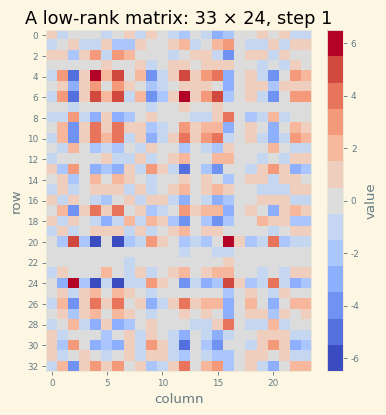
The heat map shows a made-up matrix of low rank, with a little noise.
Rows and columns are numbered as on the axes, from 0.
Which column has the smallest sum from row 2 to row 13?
2
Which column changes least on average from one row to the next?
17
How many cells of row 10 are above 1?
9
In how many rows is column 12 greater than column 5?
16
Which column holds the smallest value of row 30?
12
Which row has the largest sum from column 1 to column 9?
4
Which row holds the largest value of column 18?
26
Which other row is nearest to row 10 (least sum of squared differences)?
32
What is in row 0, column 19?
1
